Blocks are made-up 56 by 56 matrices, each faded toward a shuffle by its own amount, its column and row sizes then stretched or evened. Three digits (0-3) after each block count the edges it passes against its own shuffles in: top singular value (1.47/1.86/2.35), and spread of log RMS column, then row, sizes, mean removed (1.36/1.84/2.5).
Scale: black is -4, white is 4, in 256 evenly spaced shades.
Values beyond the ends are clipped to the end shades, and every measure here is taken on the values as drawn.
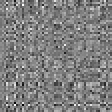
3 3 2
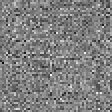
2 1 1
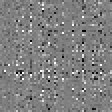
0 3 2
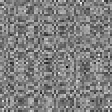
3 0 2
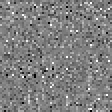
0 1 1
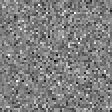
1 0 0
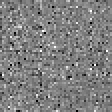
1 2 1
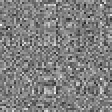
2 1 1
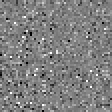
1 1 1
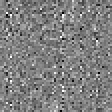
2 2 1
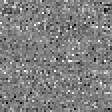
1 0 1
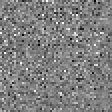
1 1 2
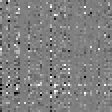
2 3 1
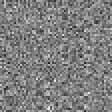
2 1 0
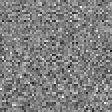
2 0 1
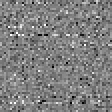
1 1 2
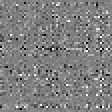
2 2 3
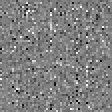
0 2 0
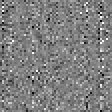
2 2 0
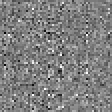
1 2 1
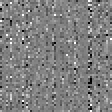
1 3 0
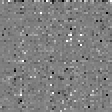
1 1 2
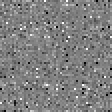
0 1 2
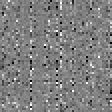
2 3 1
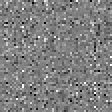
1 2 1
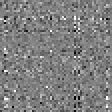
2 2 2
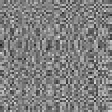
3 2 0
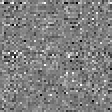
2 1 2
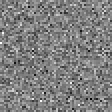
1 0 1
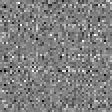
2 1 2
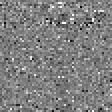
0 0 2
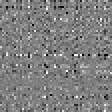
2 2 3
